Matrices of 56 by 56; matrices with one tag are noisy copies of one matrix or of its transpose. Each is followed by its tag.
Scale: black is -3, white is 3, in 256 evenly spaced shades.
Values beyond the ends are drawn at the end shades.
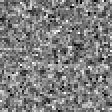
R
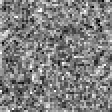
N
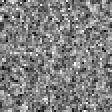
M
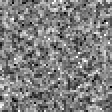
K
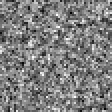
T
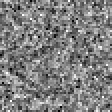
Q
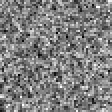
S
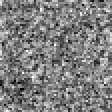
N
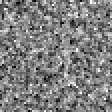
R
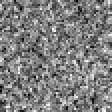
S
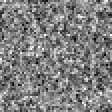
K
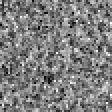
R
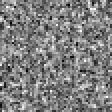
M
